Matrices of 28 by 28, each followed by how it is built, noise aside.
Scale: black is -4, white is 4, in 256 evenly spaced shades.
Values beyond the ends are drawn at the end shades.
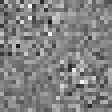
block diagonal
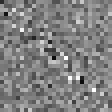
banded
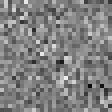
block diagonal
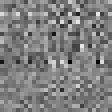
low rank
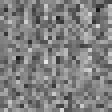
blocks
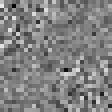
block diagonal
